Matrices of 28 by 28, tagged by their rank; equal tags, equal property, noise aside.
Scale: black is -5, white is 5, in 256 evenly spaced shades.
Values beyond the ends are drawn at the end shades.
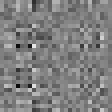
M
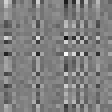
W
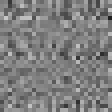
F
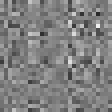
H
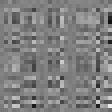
M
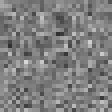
F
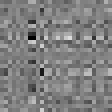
M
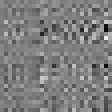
H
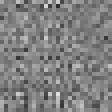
H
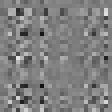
M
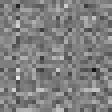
F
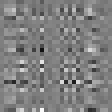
M
